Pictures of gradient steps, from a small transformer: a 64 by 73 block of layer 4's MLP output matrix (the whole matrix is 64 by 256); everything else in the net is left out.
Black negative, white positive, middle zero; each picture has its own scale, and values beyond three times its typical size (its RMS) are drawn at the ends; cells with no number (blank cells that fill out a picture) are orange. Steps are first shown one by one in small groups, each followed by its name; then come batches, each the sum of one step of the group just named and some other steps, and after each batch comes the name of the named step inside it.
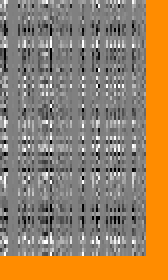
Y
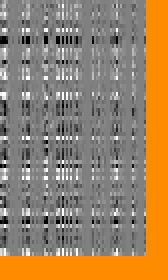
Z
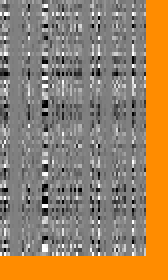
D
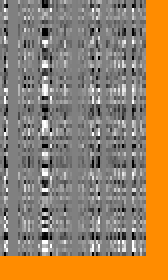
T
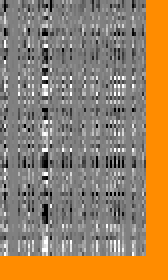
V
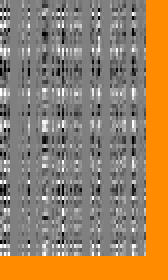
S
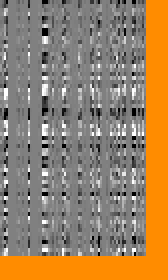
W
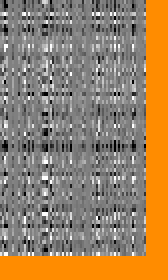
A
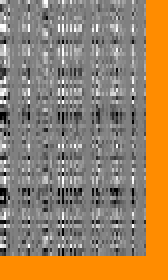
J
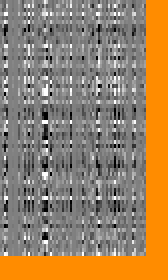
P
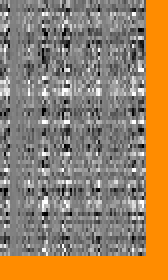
S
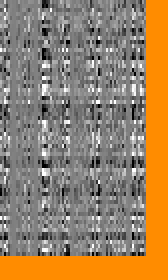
T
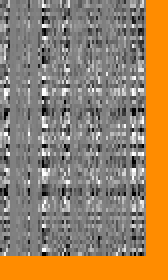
W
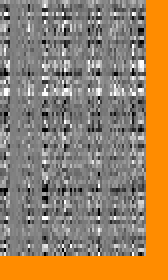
D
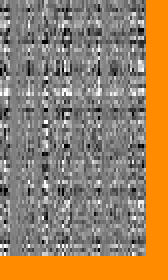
S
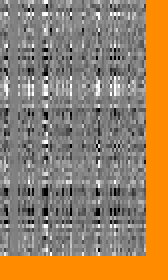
P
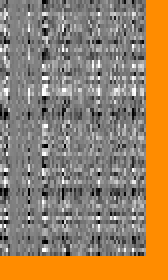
W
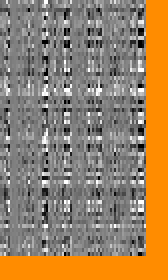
V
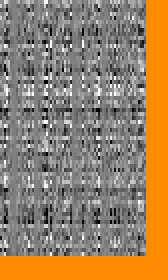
Y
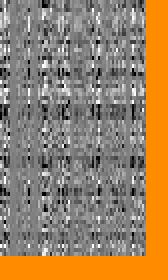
T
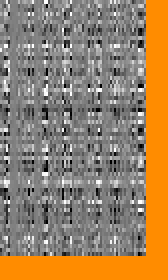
P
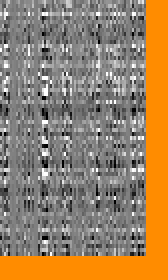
P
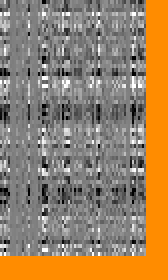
D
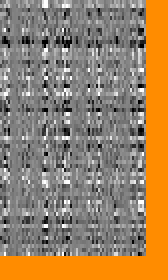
Z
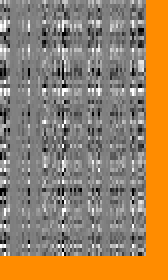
S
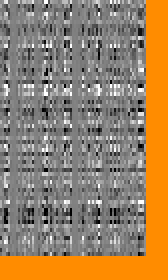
Y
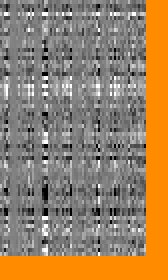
D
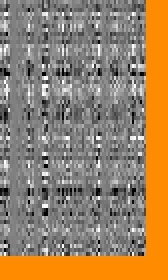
D
